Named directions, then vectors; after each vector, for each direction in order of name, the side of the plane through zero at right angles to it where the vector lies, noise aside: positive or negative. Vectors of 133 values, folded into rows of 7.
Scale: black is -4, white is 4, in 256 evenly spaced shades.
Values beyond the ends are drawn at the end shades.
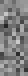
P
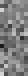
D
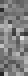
negative, negative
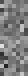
negative, positive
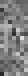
negative, negative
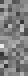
negative, positive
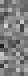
positive, negative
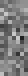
positive, positive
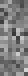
negative, negative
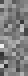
negative, positive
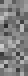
negative, positive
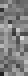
negative, negative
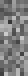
negative, negative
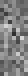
negative, negative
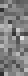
negative, negative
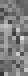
negative, negative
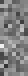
negative, positive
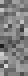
positive, negative
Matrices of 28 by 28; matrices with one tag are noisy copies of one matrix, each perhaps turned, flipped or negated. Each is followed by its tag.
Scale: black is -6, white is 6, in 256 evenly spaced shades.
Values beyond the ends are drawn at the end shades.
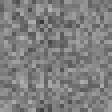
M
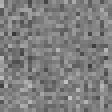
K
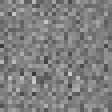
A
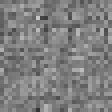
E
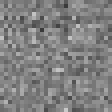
E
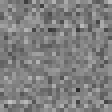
K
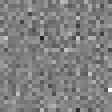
A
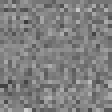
K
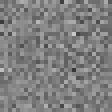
A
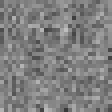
E
